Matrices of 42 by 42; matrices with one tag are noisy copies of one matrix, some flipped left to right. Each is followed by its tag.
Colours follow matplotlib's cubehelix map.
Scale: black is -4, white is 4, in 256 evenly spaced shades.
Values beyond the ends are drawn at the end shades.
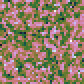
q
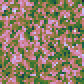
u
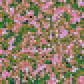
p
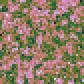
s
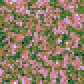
s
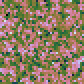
q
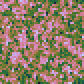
u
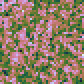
u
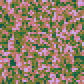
p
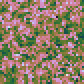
s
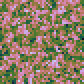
s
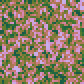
u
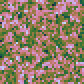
s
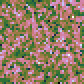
u
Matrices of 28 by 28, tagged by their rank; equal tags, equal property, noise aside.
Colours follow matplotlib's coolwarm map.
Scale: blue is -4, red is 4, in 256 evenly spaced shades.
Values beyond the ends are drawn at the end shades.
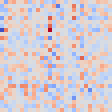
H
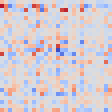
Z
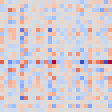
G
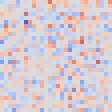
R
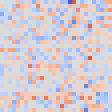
R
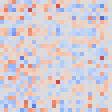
H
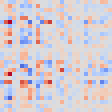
G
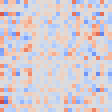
Z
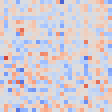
H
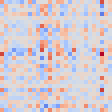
G
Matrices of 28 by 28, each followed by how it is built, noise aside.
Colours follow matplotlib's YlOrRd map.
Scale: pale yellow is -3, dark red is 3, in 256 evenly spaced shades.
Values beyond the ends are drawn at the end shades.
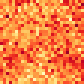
smooth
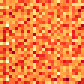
repeating rows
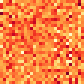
uneven columns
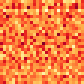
repeating columns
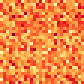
repeating columns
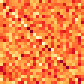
diagonal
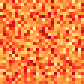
repeating columns
